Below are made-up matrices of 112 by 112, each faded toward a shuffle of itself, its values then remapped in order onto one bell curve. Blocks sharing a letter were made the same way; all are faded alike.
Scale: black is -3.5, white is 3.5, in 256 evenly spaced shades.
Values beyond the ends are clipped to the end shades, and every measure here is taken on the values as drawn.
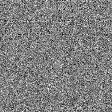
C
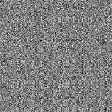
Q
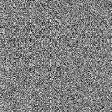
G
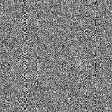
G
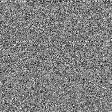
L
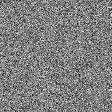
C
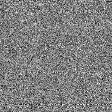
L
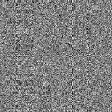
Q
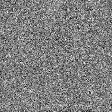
C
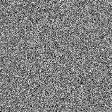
C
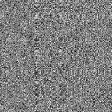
Q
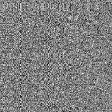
Q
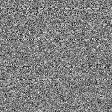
L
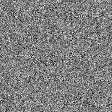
L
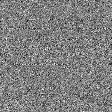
L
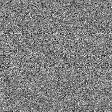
L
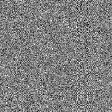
G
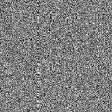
G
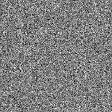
C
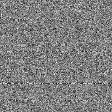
L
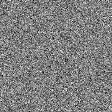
C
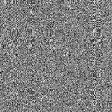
Q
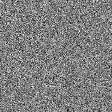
C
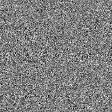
C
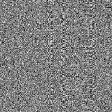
G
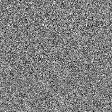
C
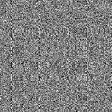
Q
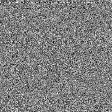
C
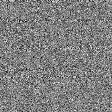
L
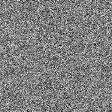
C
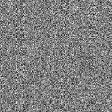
G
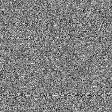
L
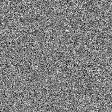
C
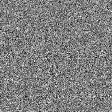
C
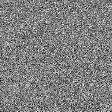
L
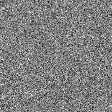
C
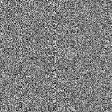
G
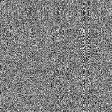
G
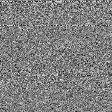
L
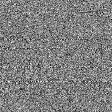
L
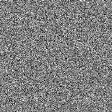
C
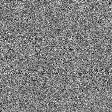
L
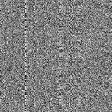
G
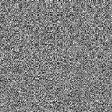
Q
